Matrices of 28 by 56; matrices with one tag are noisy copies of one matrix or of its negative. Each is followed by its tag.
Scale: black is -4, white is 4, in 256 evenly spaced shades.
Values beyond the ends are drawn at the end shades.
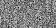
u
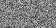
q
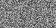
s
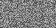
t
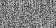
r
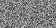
q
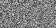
t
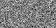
s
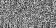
u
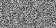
t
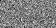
q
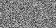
t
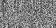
r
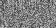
r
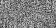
u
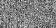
u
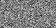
s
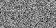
s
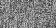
u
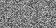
s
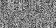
r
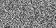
q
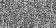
u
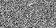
s
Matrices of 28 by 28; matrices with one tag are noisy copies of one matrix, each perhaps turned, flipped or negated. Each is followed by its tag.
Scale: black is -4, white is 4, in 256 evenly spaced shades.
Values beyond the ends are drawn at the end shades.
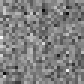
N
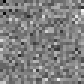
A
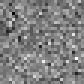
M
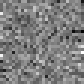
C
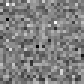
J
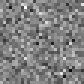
M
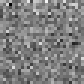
N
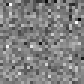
N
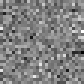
C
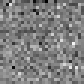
N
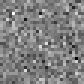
M
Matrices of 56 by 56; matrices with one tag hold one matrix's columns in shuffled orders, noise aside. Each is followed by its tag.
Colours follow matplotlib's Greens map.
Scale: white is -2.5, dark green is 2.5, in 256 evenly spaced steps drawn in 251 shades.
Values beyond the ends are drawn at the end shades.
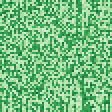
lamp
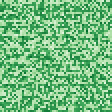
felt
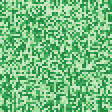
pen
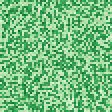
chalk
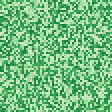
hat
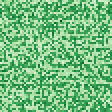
felt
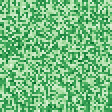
pen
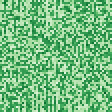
lamp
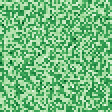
hat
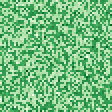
hat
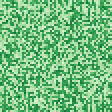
pen
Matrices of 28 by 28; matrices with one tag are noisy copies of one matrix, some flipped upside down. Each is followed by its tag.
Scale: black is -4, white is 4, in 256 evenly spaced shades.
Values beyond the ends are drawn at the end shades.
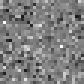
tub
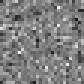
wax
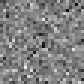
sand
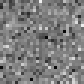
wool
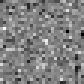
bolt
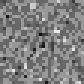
sand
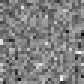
bolt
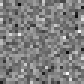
bolt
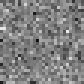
wax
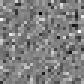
bolt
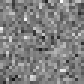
sand
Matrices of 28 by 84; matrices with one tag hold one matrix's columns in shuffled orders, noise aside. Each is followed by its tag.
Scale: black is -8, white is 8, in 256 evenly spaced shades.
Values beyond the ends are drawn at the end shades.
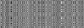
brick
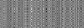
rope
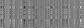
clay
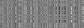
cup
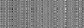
rope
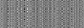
rope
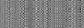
rope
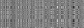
clay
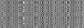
brick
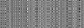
rope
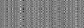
rope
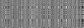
clay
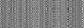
rope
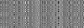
brick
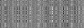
cup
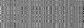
cup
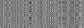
brick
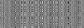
brick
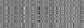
cup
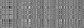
clay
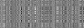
cup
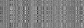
cup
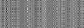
rope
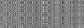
brick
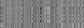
cup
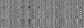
clay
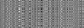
rope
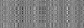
cup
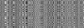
brick
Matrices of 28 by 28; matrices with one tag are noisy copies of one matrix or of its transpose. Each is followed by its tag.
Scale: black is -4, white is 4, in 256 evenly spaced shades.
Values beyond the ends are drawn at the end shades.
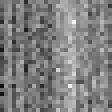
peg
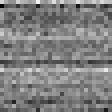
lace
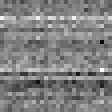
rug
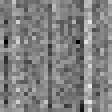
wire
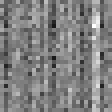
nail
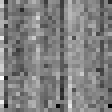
lace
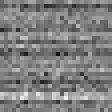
nail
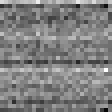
lace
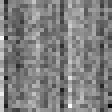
lace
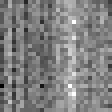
peg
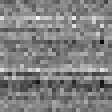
rug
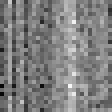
peg
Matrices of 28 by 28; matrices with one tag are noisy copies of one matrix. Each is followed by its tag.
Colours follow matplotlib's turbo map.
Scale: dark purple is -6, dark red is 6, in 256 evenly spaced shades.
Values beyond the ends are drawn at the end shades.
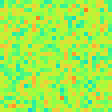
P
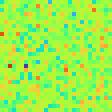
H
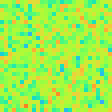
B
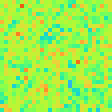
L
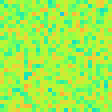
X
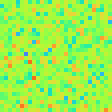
X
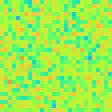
H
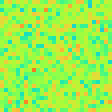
B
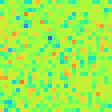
H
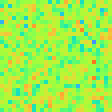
X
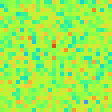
X
